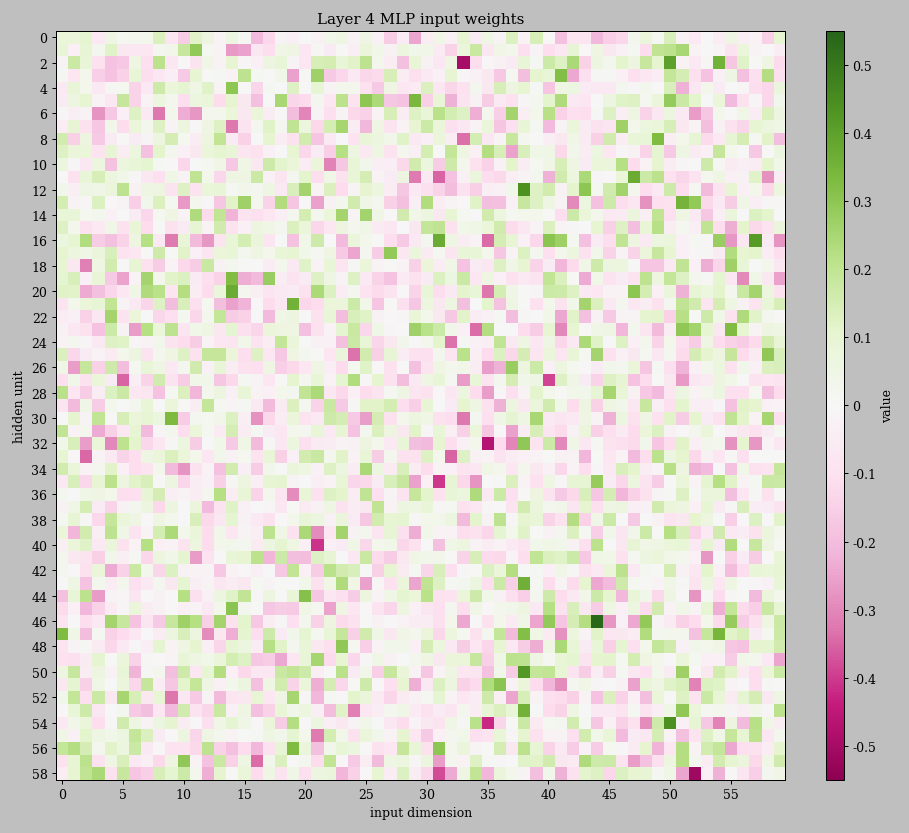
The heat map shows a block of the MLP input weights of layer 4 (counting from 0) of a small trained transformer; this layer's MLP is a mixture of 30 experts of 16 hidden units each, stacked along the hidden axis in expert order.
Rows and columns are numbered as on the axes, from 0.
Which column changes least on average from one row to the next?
12
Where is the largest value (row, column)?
46, 44
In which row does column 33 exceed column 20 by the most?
6
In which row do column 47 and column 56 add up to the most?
20
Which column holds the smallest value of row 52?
9
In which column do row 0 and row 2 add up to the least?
33
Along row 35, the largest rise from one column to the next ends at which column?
32
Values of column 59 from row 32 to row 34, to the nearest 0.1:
-0.1 0 0.2
